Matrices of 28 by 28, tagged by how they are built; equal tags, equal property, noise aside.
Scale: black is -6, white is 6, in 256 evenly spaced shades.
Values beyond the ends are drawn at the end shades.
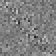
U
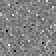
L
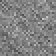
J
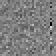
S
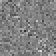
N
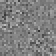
N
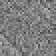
J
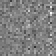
S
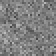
J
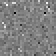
L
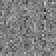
S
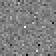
L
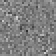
U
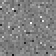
L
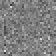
S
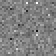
L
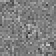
N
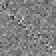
U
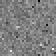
L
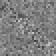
U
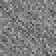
J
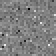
L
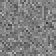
J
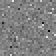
L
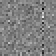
S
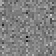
S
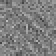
J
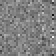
S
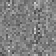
S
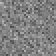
J
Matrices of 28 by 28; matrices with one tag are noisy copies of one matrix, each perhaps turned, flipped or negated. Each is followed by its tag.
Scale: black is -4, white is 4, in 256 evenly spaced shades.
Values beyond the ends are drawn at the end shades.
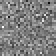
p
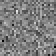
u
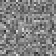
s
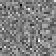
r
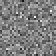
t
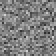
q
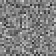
t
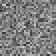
t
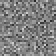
p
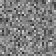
u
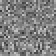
r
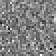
q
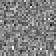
t
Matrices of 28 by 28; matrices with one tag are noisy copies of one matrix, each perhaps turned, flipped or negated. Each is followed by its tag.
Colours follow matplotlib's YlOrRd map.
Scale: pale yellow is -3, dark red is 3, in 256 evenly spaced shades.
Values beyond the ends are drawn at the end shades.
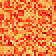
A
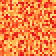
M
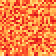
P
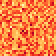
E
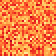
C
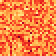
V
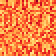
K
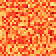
E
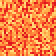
K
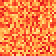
P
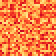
M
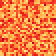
M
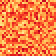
E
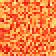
P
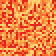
P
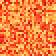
V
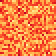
K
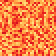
E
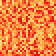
E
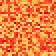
M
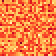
M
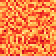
E
